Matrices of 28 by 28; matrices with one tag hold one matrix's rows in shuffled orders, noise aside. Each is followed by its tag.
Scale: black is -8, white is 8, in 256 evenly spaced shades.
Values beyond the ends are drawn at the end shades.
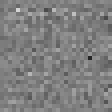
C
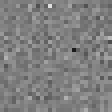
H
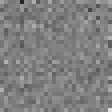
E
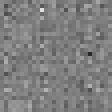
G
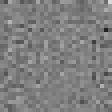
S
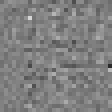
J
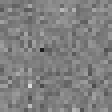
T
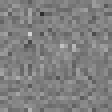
T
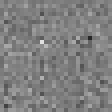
G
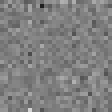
T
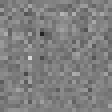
T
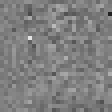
J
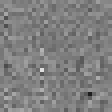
G
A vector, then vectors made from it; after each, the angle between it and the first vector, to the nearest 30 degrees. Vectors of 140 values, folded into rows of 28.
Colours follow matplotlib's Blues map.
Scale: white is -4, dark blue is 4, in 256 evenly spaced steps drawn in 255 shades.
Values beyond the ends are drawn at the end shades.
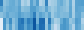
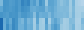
120 degrees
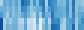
150 degrees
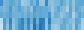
30 degrees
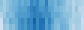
60 degrees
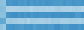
90 degrees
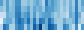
60 degrees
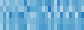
90 degrees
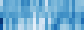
150 degrees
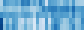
150 degrees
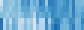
150 degrees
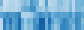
60 degrees
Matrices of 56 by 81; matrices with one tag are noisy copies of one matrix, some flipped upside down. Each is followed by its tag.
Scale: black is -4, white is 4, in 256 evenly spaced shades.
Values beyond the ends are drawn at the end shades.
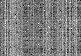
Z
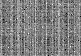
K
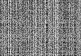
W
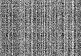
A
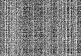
Z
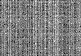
W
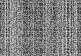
Z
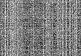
Z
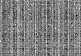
K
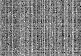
A
